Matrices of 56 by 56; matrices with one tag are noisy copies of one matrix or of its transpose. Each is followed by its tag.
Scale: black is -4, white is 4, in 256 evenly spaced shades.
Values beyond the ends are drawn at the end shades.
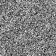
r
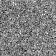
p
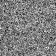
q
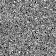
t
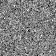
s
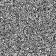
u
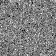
s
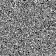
t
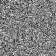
s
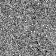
q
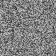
s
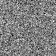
u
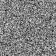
u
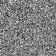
s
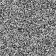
t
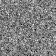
p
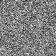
r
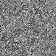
r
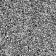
q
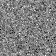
u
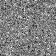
q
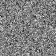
r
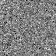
u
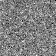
p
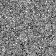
r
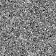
r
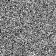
r
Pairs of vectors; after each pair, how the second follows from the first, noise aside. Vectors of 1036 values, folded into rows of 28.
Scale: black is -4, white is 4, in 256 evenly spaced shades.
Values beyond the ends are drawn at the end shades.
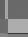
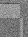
reversed, shrunk.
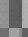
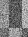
copied.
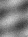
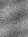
reversed, negated, shrunk.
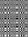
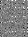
wrapped around, partly zeroed.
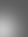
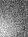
copied.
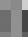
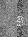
wrapped around, partly zeroed.
